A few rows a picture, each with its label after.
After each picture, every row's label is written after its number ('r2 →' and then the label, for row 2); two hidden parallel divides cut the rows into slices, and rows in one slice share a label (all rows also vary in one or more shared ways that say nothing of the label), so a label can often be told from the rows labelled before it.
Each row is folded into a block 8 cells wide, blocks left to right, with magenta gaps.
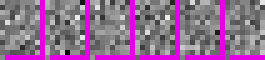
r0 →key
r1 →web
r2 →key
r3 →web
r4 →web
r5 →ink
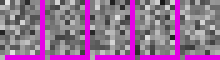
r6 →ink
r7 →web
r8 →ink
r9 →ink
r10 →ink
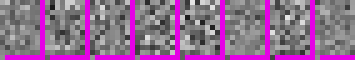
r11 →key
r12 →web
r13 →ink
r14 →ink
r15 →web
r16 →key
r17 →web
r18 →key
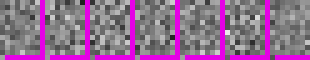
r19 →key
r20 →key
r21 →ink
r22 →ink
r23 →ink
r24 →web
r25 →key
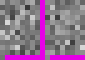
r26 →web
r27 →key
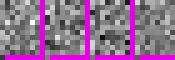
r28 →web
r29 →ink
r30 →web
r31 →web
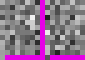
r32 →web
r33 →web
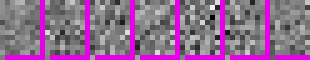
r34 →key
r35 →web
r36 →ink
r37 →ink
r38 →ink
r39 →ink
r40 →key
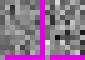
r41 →key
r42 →web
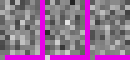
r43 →ink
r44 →ink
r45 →key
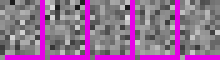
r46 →ink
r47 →key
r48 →key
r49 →key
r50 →ink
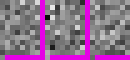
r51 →key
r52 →key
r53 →key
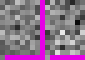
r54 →key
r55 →ink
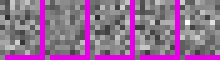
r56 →web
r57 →key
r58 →key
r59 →web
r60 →key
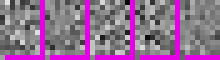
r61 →ink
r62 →key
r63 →web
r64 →web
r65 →key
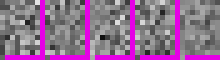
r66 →ink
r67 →key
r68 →web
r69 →web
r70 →key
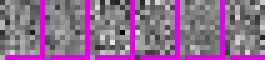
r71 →ink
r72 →key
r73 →ink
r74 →web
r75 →key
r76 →ink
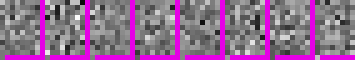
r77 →key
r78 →web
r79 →key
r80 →key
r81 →web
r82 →ink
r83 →key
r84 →ink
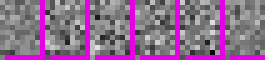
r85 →key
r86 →web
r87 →web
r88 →ink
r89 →web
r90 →key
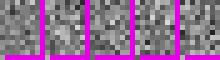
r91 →key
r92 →key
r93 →ink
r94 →web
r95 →ink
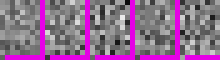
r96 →key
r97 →web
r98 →web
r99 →web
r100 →ink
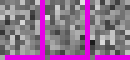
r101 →ink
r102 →key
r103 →ink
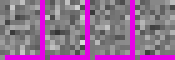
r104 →key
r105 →key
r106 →key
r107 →key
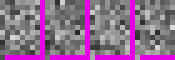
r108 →key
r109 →ink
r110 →ink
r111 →key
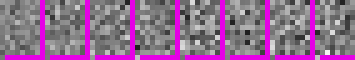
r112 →key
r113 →key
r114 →key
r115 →ink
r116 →web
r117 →key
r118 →web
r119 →ink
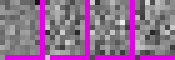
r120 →key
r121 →ink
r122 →web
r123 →web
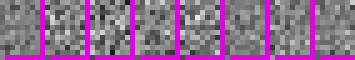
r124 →key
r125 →key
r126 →web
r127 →web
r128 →key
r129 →key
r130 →ink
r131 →key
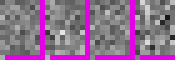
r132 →key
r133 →ink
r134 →key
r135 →ink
